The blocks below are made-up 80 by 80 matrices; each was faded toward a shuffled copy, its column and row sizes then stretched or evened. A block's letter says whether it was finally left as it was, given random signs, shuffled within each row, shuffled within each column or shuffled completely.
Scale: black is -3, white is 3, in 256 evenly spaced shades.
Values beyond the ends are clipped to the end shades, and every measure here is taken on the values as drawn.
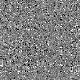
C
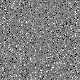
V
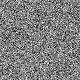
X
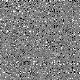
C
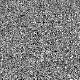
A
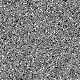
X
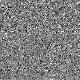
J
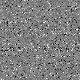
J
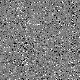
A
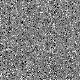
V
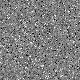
X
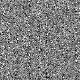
V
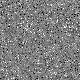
X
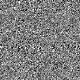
A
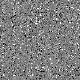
A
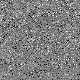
J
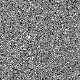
V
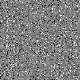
C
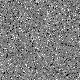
X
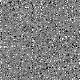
A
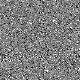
A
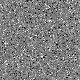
X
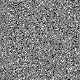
V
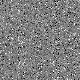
V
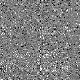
C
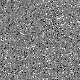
V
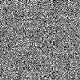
C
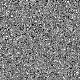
J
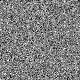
X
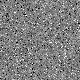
X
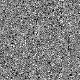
V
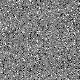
V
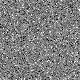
X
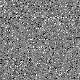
J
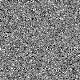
J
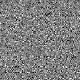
C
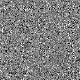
A
